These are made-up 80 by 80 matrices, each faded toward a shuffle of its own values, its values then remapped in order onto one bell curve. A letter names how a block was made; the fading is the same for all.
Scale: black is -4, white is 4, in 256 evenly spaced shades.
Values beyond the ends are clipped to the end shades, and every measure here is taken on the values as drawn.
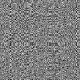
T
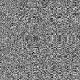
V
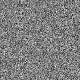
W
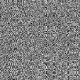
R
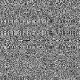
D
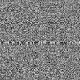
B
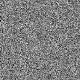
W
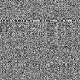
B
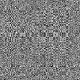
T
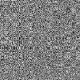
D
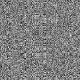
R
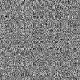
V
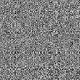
D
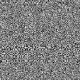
B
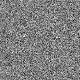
W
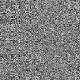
R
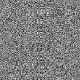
R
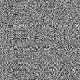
B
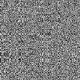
R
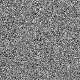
W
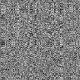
D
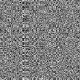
T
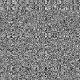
D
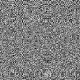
D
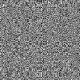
V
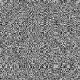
D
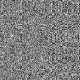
D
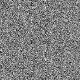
W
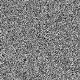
W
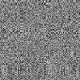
V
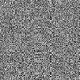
R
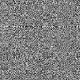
D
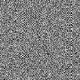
R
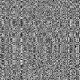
T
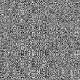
D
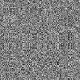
V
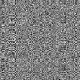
T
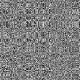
T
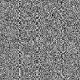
R
